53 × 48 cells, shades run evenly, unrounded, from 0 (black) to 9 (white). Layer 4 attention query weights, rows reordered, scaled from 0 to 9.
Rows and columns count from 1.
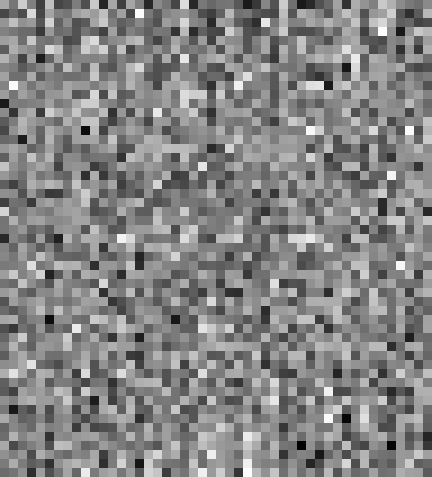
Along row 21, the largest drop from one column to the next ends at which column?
19
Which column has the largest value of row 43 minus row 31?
47
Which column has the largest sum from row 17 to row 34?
15
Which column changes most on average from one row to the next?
39
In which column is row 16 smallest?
3
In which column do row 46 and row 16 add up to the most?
13
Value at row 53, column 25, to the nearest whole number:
7
